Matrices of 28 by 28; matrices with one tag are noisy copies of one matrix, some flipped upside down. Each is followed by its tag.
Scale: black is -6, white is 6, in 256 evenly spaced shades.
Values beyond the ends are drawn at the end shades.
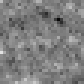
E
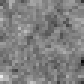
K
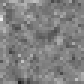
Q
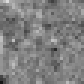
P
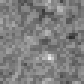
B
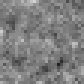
E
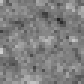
E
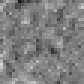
Q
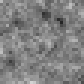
E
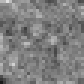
P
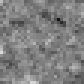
E
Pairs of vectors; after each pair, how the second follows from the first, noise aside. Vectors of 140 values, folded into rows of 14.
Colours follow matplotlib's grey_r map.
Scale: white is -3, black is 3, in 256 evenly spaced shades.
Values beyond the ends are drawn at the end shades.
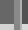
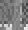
partly zeroed.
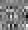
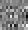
copied.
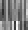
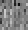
wrapped around, negated, partly zeroed.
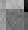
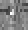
wrapped around, negated, partly zeroed.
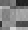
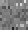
negated, partly zeroed.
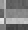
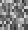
shuffled.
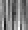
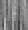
negated, shrunk.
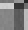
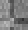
wrapped around, negated, shrunk.
